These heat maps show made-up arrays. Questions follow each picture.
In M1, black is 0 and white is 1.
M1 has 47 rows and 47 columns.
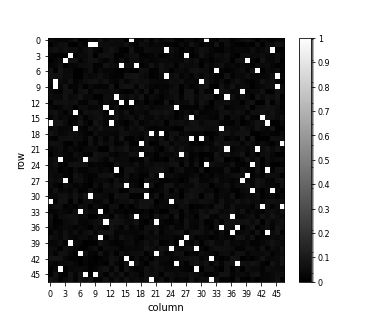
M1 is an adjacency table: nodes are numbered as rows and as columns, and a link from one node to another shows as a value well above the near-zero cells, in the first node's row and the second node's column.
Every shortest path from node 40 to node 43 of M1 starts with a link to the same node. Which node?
node 24
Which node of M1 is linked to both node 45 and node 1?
node 9
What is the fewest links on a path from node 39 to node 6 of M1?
7
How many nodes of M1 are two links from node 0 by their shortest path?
3
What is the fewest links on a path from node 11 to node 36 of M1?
5
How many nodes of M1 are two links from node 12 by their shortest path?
3
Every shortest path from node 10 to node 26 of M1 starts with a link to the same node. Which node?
node 38
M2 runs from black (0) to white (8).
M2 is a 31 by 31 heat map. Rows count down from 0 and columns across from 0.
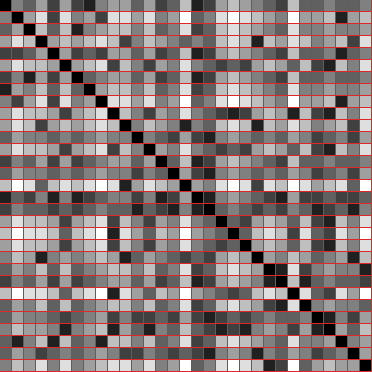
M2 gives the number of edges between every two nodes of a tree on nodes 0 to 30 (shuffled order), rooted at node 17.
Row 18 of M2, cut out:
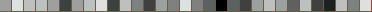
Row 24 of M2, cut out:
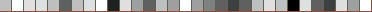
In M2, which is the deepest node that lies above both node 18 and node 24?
27
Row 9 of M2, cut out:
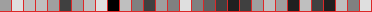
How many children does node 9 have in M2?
2
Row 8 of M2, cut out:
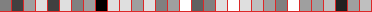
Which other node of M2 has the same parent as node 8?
1
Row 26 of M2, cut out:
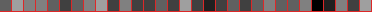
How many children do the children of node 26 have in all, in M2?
5
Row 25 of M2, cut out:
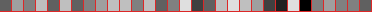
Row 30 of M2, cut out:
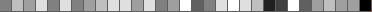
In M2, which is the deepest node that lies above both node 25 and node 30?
23
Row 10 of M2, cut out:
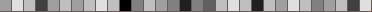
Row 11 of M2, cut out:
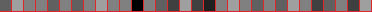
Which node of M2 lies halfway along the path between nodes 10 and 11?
29
